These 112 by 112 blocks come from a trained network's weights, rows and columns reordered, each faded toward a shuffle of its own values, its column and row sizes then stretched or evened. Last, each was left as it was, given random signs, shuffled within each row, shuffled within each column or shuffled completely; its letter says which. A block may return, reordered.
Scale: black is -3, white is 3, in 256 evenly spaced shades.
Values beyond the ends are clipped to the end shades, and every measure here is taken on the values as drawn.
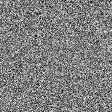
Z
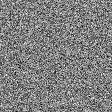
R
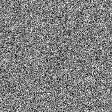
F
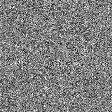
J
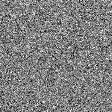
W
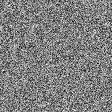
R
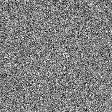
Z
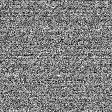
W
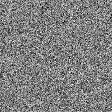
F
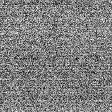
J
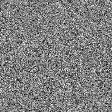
Z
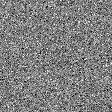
R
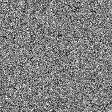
Z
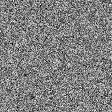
Z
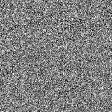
J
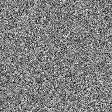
W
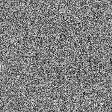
Z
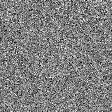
W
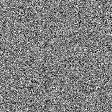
J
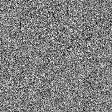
F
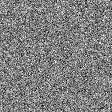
R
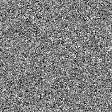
Z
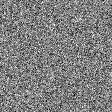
R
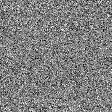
W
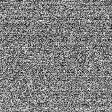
J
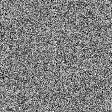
F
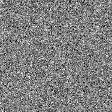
Z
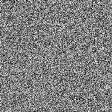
Z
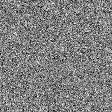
W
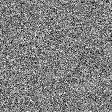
R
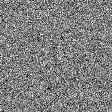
W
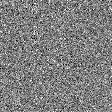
Z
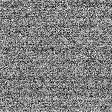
W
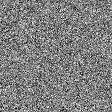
W
